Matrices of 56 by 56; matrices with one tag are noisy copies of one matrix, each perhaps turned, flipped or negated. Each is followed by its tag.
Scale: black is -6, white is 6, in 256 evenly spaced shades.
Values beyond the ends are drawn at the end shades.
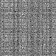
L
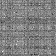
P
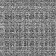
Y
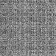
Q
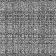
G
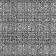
G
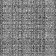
G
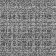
Y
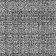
G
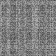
P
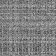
L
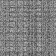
Y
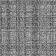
P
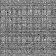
Y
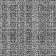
P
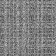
L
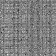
L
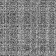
P
